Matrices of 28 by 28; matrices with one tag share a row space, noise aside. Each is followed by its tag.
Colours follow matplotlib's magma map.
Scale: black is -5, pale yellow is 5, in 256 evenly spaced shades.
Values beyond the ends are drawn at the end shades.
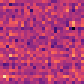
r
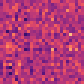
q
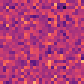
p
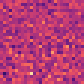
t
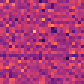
r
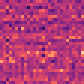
r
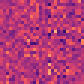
p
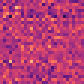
t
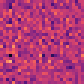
q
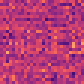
r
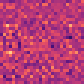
q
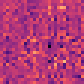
p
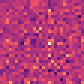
p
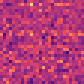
t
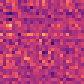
q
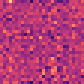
t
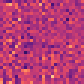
q
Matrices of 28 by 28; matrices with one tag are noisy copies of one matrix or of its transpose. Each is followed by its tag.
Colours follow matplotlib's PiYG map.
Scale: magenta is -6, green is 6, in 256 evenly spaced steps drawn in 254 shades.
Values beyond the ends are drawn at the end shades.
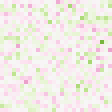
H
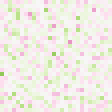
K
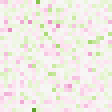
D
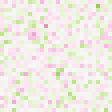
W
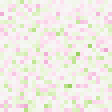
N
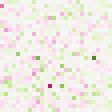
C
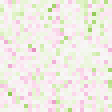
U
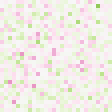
W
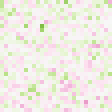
D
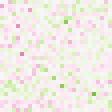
C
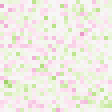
C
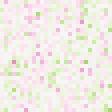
C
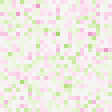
N
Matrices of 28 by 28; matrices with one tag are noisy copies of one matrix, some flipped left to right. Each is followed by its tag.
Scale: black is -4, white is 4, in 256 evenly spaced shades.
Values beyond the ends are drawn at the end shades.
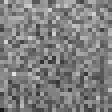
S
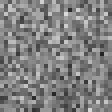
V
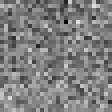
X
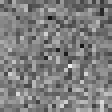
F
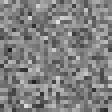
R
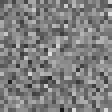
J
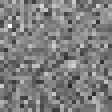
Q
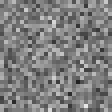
R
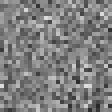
R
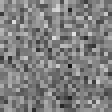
V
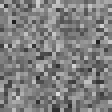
Q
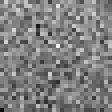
S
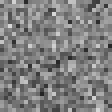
Q
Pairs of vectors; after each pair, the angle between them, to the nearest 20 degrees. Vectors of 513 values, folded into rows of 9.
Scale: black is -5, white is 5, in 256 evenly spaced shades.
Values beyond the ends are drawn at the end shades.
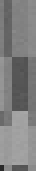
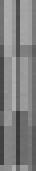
120 degrees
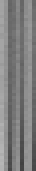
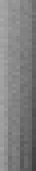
60 degrees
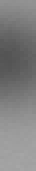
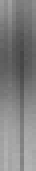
20 degrees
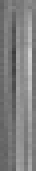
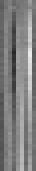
20 degrees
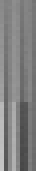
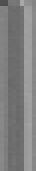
100 degrees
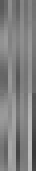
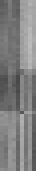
60 degrees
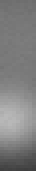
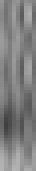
140 degrees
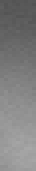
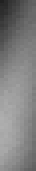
40 degrees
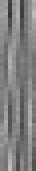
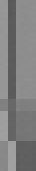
80 degrees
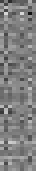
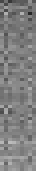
20 degrees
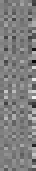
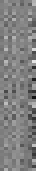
160 degrees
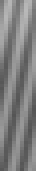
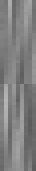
60 degrees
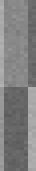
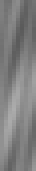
100 degrees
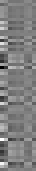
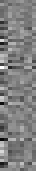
160 degrees
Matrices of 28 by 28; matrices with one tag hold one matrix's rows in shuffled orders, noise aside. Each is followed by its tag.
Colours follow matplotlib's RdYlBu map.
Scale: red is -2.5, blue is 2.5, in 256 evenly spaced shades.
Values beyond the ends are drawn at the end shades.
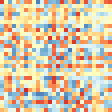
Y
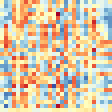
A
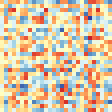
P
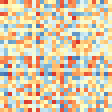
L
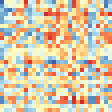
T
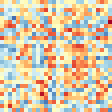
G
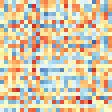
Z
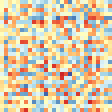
P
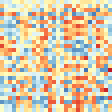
G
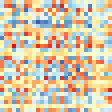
Y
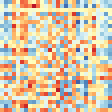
A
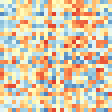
G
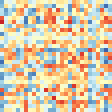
T
